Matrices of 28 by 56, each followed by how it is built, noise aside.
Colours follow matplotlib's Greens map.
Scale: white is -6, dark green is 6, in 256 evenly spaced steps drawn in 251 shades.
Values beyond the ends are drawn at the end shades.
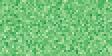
repeating columns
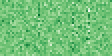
uneven columns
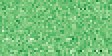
uneven rows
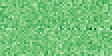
uneven rows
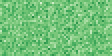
repeating rows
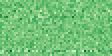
uneven rows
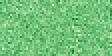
uneven columns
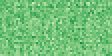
blocks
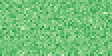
uneven rows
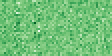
uneven columns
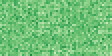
blocks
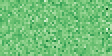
uneven columns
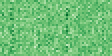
low rank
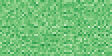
low rank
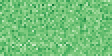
uneven rows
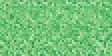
repeating columns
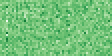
uneven columns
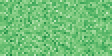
repeating rows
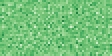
low rank
